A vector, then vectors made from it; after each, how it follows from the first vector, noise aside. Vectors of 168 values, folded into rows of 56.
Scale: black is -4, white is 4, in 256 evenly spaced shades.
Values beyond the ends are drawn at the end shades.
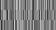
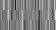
reversed, negated, partly zeroed.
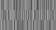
negated, shrunk.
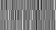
reversed, negated, partly zeroed.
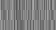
negated, shrunk.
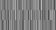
reversed, shrunk.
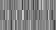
reversed, negated, partly zeroed.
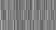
negated, shrunk.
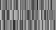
sign-scrambled.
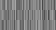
reversed, shrunk.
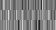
reversed, negated, partly zeroed.
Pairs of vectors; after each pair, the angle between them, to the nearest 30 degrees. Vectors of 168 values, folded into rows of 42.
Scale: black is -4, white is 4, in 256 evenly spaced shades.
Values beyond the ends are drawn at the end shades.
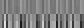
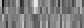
90 degrees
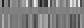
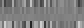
90 degrees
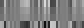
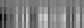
90 degrees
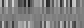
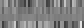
60 degrees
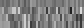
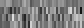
150 degrees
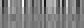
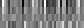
150 degrees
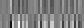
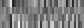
30 degrees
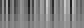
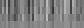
30 degrees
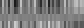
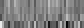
120 degrees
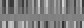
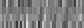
60 degrees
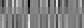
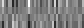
150 degrees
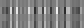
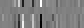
90 degrees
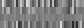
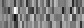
120 degrees
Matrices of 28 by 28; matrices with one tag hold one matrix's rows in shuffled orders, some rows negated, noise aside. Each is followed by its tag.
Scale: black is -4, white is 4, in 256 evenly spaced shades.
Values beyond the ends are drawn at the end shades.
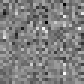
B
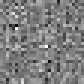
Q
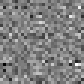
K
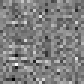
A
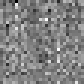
Q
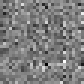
B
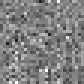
Q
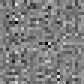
Q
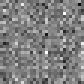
B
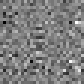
K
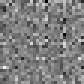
B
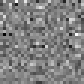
K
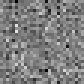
Q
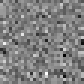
B
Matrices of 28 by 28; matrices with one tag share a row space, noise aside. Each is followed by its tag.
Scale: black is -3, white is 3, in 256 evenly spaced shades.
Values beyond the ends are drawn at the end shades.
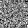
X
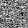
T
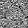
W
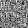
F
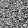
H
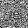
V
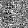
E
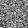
W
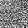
F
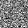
H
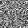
X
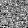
T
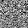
X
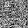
E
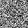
W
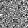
X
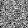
V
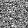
E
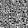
F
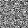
V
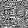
E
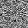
W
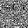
V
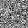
F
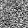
W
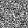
V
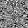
W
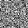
V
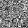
H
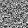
W
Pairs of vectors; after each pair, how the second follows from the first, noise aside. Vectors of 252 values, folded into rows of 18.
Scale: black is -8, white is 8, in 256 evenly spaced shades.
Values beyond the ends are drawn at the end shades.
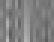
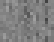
reversed, negated, partly zeroed.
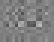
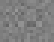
shrunk.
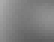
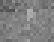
wrapped around, partly zeroed.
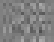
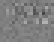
wrapped around, partly zeroed.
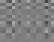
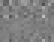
wrapped around, negated, partly zeroed.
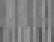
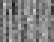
reversed, scaled up.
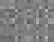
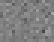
wrapped around, negated, partly zeroed.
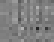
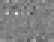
reversed, negated, partly zeroed.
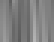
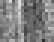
reversed, scaled up.
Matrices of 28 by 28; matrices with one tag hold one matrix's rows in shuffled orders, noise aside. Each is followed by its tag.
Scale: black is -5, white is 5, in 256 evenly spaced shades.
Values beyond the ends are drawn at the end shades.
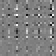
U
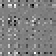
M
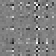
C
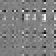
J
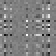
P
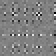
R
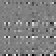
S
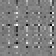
U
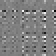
J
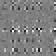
R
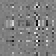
C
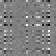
P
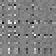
M
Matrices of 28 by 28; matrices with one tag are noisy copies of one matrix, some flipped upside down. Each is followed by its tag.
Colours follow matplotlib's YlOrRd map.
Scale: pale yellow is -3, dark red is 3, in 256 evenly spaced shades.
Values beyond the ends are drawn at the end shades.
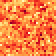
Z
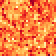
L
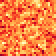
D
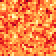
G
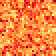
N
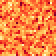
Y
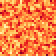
Y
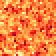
Z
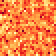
Y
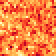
Z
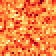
N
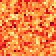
G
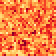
Z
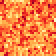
L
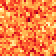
N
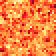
L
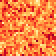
D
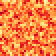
Y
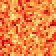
G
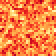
N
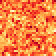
N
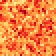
Z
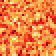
G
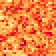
Z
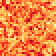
N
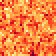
L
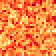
N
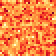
Y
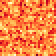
Y
